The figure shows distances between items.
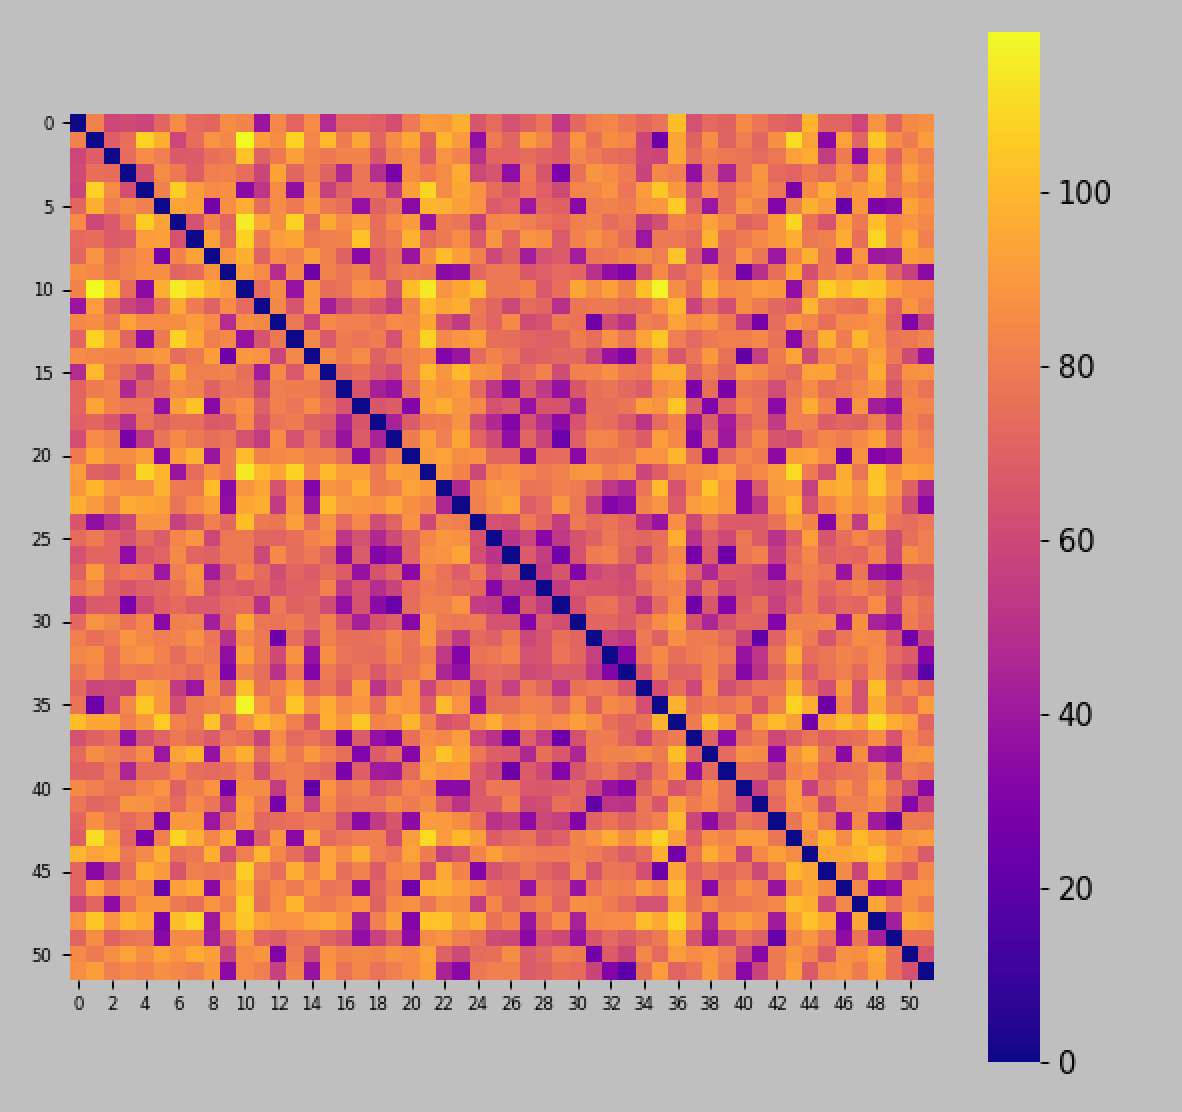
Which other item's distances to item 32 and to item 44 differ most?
36
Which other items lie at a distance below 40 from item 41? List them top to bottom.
12, 31, 50
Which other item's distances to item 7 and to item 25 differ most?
28
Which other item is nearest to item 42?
49
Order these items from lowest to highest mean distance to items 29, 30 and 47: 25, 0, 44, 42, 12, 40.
42, 0, 25, 40, 12, 44
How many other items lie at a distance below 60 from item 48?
10
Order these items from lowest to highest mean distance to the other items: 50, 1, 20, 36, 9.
9, 20, 50, 1, 36
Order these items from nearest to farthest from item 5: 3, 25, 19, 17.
17, 25, 19, 3
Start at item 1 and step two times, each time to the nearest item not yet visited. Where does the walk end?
45
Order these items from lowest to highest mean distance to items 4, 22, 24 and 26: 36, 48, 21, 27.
27, 36, 21, 48
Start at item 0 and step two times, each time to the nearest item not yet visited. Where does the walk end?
15
